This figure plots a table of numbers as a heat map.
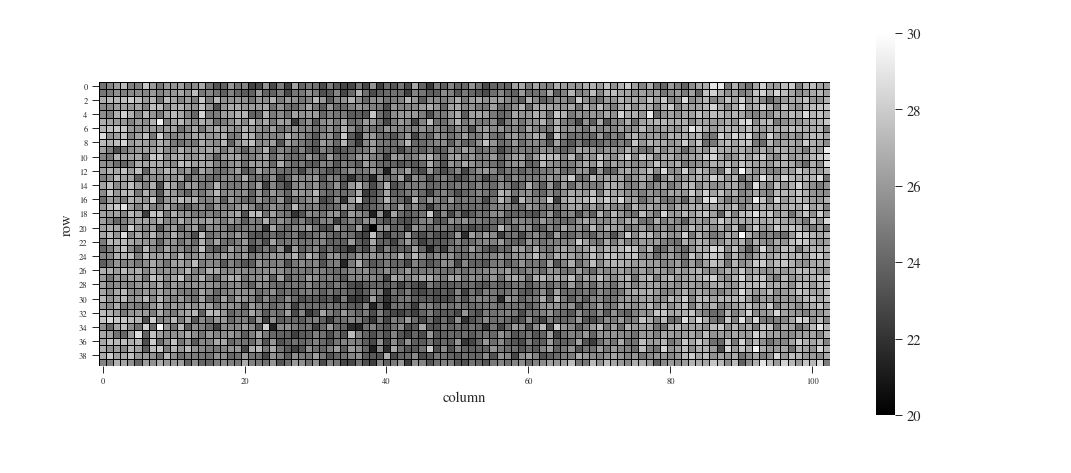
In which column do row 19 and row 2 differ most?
82
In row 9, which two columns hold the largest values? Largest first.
102, 86
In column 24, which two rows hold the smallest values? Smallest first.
34, 0
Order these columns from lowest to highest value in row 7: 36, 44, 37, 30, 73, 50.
36, 44, 30, 73, 50, 37
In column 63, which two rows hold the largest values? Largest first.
16, 10
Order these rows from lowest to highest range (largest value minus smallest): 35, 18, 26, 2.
26, 2, 35, 18
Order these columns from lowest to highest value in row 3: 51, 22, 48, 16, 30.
16, 48, 30, 51, 22
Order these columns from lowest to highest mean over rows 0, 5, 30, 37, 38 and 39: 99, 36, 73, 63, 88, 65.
36, 63, 65, 73, 88, 99
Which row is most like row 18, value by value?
37
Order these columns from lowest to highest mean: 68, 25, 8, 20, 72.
25, 20, 68, 72, 8
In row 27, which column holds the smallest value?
40
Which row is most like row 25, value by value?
1
